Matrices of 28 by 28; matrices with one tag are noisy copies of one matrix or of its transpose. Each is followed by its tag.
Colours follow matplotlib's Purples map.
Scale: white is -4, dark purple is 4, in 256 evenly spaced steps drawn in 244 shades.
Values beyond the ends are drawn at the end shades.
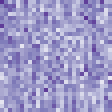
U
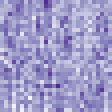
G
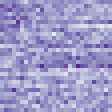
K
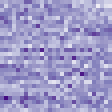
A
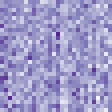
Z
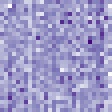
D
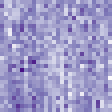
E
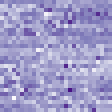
E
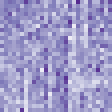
K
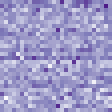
Z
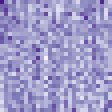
U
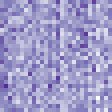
Z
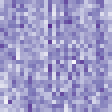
A
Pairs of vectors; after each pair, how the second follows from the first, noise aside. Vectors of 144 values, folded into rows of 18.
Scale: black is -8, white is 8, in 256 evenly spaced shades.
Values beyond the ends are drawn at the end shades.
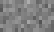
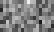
scaled up.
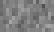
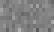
wrapped around, negated, partly zeroed.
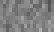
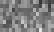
scaled up.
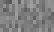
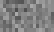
sign-scrambled.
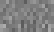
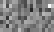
reversed, scaled up.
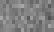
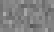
reversed, negated, partly zeroed.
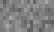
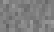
negated, shrunk.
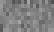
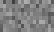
sign-scrambled.
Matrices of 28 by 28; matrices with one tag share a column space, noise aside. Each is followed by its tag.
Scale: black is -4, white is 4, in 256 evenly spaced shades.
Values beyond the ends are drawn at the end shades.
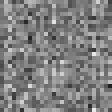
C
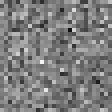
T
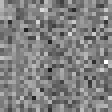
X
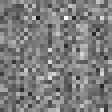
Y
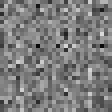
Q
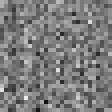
C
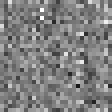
C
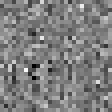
Q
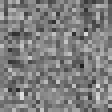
T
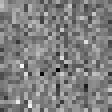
Y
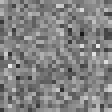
Q
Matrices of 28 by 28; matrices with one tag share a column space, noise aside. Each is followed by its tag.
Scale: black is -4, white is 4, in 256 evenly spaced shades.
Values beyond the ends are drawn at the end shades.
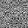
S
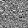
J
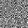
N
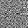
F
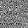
F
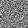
J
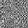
N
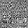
N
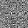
S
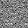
F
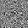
S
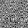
N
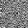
S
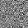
J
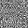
N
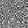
N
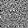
J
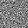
S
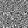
S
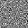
F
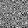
S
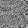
J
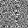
J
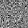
N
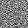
F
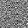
F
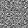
F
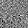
N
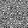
S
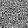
S
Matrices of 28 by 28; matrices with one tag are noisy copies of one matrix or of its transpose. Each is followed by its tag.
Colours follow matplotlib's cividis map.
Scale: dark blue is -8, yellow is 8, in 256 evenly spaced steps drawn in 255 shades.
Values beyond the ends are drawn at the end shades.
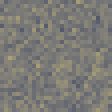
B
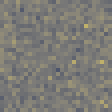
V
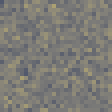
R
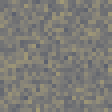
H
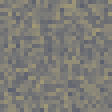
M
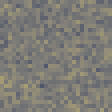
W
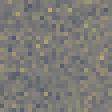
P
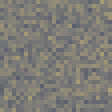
M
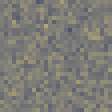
H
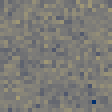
R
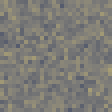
W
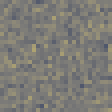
H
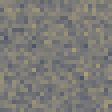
W
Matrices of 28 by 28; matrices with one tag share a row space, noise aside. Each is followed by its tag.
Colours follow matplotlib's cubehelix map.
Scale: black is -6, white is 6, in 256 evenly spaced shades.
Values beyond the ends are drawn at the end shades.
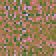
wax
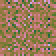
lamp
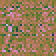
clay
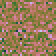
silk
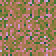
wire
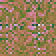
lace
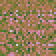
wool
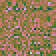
lamp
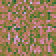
lamp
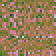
wool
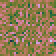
wool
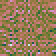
wool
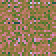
lamp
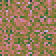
wire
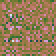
clay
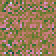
clay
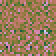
wire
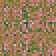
wax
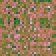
lamp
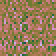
wax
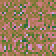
wax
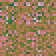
lace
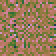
wool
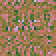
lamp
